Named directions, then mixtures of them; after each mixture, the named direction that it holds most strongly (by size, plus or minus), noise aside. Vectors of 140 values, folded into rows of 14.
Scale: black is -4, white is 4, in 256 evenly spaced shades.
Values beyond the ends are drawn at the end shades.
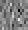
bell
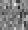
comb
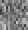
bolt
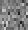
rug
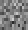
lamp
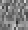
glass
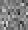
rug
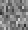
bolt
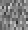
glass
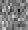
rug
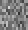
rug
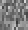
glass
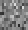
lamp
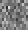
glass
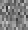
glass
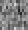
comb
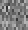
glass
